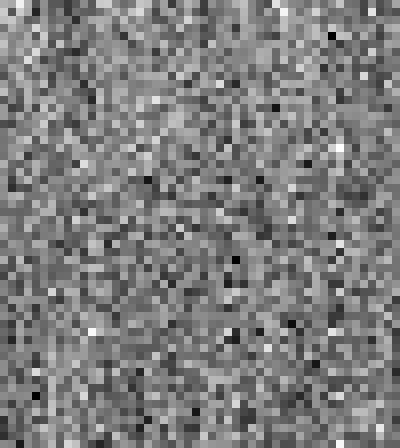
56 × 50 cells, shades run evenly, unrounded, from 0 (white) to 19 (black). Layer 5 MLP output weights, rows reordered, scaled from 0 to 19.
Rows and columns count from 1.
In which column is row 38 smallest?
29
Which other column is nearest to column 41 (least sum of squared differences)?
44
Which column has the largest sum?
2
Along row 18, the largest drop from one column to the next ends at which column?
30
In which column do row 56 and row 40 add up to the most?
3
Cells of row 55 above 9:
32
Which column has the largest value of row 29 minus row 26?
48
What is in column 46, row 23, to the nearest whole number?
12
